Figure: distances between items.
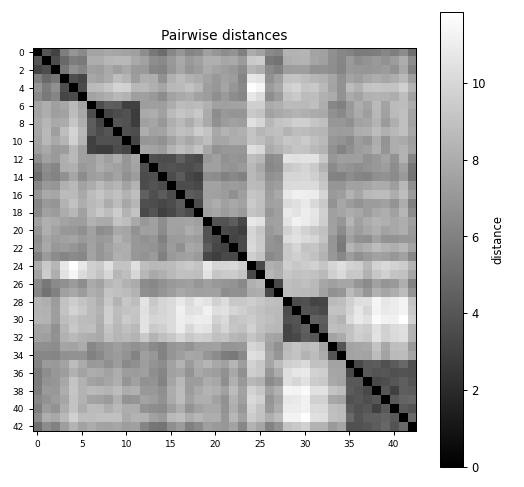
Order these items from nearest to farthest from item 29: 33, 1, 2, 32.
32, 2, 1, 33
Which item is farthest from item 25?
4
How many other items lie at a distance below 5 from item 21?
4
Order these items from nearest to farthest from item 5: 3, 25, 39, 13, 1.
3, 1, 13, 39, 25
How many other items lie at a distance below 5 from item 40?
7
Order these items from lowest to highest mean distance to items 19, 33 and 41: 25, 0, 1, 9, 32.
0, 1, 9, 32, 25
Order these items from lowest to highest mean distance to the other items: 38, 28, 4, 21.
21, 38, 4, 28
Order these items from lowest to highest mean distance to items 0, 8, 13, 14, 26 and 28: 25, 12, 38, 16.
12, 16, 38, 25
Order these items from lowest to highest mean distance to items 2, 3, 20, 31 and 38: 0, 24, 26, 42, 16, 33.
0, 42, 26, 33, 16, 24
